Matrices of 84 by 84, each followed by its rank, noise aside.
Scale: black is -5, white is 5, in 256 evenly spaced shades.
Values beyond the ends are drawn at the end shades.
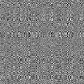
three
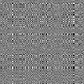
two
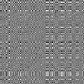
one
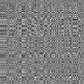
three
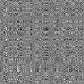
four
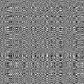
two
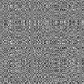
four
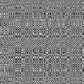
two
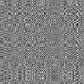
three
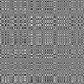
two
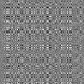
two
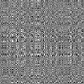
four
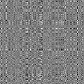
three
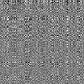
three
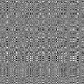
two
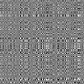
two
